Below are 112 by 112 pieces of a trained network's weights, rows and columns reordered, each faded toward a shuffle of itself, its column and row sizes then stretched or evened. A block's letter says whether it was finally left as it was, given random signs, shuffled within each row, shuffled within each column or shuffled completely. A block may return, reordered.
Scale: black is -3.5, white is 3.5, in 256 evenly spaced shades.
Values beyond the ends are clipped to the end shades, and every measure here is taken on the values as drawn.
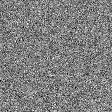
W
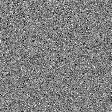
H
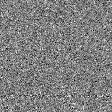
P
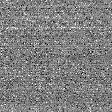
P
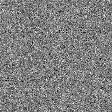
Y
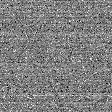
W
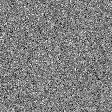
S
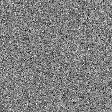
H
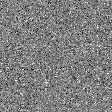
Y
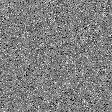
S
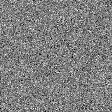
W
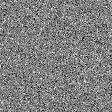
S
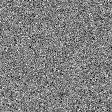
S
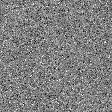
S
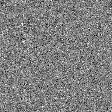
Y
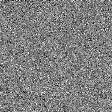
Y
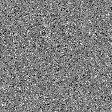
Y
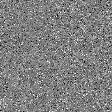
H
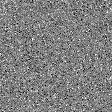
S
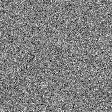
S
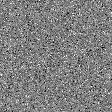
S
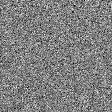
W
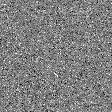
S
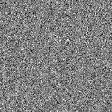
P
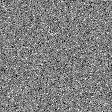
S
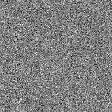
P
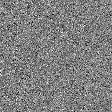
H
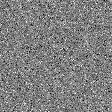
S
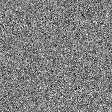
W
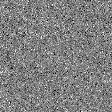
Y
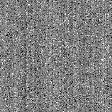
P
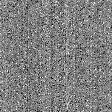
H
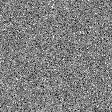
S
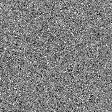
H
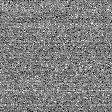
W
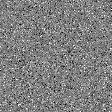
Y
